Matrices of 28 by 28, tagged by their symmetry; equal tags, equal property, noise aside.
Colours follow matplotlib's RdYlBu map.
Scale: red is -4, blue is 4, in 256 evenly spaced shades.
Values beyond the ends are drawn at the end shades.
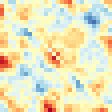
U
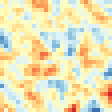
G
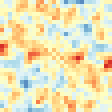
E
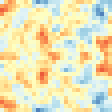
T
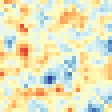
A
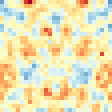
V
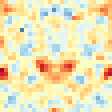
V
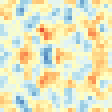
T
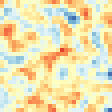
A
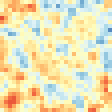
U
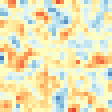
G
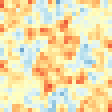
E
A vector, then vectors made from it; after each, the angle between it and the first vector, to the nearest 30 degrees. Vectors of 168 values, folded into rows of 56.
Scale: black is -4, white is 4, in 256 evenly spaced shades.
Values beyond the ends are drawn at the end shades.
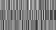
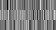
120 degrees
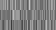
60 degrees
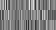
60 degrees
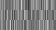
90 degrees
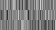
90 degrees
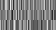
60 degrees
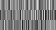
30 degrees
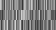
60 degrees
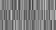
120 degrees
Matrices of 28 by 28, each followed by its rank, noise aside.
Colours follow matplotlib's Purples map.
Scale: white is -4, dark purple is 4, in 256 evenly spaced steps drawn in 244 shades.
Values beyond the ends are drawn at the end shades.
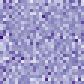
six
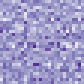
six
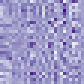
three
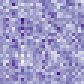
five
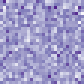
six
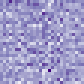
five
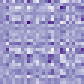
two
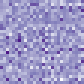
six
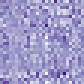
four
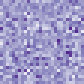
five
